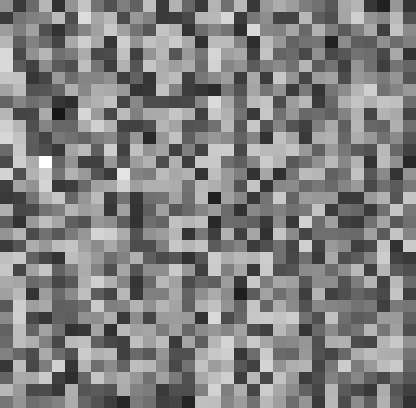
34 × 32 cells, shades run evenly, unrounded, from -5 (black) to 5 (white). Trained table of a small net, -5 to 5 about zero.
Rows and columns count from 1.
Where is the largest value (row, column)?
14, 4
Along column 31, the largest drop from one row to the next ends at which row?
21
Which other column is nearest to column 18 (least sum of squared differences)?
7
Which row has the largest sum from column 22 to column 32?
31
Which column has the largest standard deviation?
20
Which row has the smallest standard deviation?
26
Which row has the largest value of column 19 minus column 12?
22
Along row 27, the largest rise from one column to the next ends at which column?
17
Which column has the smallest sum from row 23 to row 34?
32
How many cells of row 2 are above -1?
20
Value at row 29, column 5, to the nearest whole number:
-2
